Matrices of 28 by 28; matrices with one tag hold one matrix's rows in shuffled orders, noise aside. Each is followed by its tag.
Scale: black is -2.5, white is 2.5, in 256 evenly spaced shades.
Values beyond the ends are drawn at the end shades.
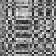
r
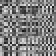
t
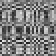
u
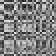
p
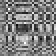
r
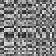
p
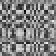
u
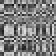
p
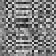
r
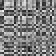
p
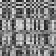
u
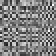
t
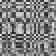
u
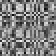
u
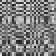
u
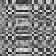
r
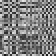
t
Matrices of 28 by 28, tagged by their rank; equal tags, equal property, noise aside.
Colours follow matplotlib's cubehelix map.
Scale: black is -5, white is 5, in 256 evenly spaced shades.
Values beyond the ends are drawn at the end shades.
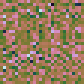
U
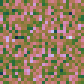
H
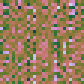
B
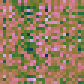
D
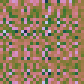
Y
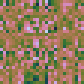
Y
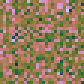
H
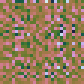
Y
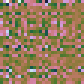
Y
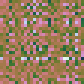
Y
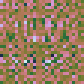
Y
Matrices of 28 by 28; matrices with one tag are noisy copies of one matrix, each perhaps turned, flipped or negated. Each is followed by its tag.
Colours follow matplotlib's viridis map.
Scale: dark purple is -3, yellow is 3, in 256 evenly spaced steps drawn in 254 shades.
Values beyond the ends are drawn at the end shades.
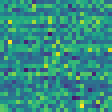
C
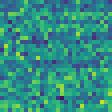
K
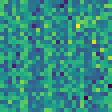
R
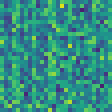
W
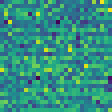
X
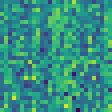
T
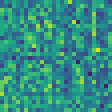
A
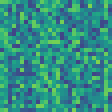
T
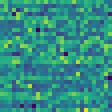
W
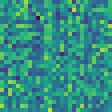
R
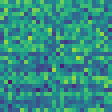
A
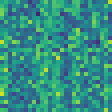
T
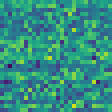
T
